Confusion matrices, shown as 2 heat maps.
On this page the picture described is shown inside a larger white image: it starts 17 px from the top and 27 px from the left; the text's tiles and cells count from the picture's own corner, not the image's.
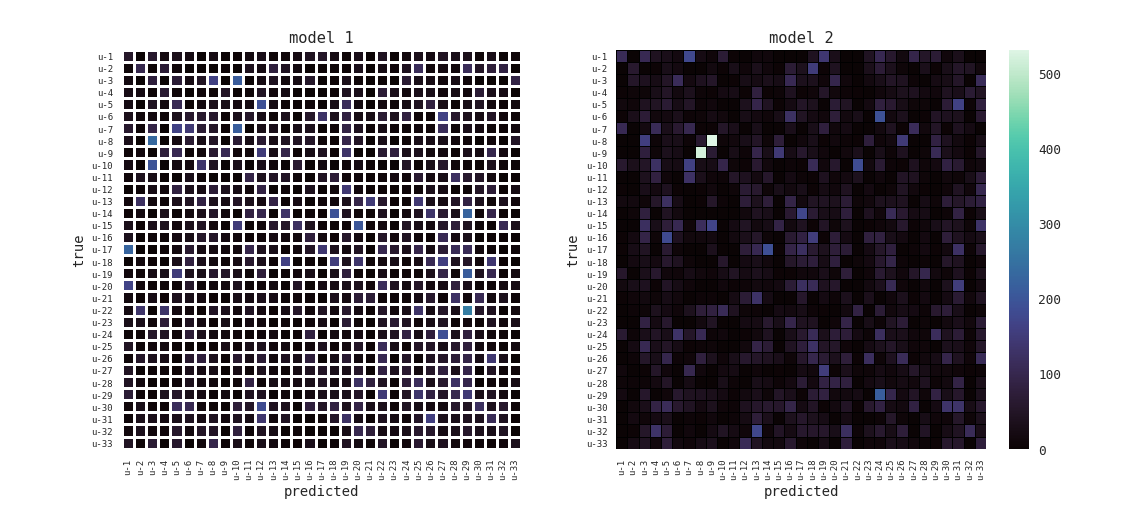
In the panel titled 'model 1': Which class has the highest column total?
u-29
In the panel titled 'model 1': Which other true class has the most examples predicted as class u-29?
u-22
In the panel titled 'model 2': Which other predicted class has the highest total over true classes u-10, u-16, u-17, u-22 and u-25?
u-18
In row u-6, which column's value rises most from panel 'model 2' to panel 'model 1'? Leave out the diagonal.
u-27
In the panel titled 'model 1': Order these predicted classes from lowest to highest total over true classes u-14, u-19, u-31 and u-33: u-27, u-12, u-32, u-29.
u-32, u-27, u-12, u-29
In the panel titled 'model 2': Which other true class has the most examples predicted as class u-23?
u-26
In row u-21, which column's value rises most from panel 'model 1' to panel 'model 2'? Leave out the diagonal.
u-13
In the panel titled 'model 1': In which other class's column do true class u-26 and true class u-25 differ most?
u-31
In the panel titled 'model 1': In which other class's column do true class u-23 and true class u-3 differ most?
u-10
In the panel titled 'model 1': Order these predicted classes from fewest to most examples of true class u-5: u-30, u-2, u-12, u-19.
u-2, u-30, u-19, u-12
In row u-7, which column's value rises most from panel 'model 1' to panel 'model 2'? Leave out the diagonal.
u-4
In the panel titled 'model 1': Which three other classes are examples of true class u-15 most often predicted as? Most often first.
u-20, u-10, u-32
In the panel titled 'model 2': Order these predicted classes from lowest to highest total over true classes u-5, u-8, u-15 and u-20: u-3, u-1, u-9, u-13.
u-1, u-13, u-3, u-9
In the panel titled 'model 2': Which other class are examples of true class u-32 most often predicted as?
u-13
